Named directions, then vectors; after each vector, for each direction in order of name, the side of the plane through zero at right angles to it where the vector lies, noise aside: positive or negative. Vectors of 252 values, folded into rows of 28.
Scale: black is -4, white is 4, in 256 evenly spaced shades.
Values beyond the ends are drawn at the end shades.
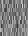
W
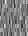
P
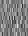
positive, negative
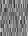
positive, positive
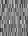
negative, negative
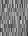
negative, negative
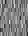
negative, negative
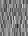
negative, positive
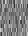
positive, positive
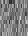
positive, positive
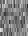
positive, positive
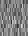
negative, positive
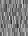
negative, positive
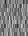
negative, positive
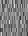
negative, negative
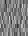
negative, positive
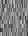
negative, negative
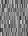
negative, negative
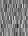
negative, positive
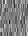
positive, positive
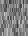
negative, positive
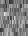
negative, positive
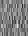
positive, negative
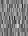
positive, negative
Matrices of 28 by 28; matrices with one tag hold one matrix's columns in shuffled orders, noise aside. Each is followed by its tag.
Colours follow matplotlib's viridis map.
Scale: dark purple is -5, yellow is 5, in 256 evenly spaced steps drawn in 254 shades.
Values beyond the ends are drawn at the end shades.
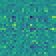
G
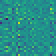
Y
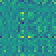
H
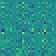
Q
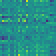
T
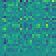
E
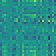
T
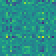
H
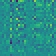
E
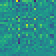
E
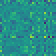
H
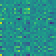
Y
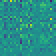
E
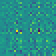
Q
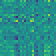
T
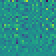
E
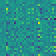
Y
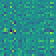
Q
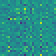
Y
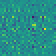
G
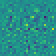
G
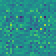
G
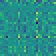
H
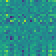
T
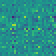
G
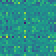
H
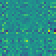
Q
